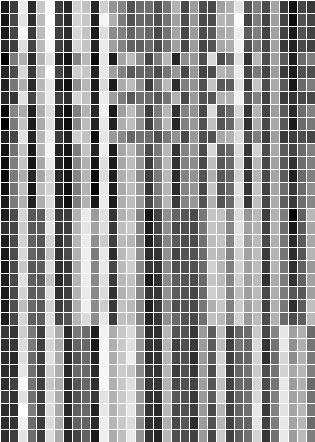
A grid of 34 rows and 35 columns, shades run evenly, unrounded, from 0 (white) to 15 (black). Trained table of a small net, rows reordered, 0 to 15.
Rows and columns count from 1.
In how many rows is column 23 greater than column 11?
9
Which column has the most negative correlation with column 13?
24
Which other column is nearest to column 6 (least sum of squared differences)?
12
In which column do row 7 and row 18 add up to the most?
33
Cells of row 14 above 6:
23
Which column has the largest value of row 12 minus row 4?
13
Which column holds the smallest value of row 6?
6
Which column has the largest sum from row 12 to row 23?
1
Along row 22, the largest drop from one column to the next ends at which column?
3
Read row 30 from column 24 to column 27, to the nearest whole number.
10 4 11 9
